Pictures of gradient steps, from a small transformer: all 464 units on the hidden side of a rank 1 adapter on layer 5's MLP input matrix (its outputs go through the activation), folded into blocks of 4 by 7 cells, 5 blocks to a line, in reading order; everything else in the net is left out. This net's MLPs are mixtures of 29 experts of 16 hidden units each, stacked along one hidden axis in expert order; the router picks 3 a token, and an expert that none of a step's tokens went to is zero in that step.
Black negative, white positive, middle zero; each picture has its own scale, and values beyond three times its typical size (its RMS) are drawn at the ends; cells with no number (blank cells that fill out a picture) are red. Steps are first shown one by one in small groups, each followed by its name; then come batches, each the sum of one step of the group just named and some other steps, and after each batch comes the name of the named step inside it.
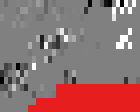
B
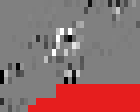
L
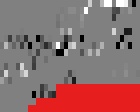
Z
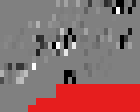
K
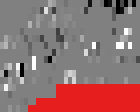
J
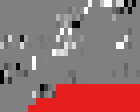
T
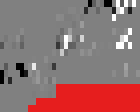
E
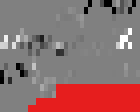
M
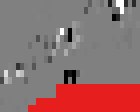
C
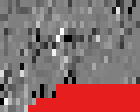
K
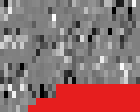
K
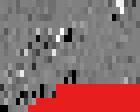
C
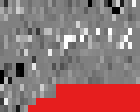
E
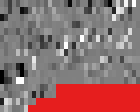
E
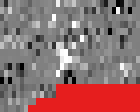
K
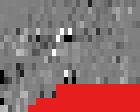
L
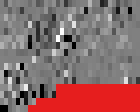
J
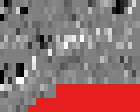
J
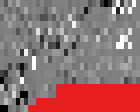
B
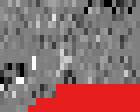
K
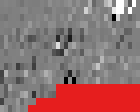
Z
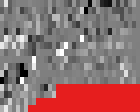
J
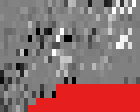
B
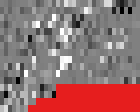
T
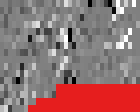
E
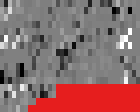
M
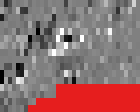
L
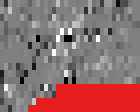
L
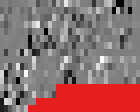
K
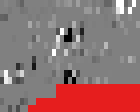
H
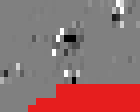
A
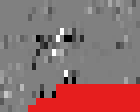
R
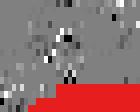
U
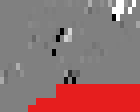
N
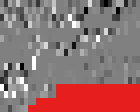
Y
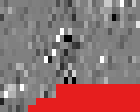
U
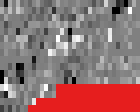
H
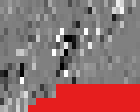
A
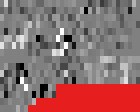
R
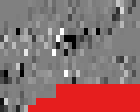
A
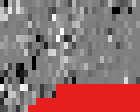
R
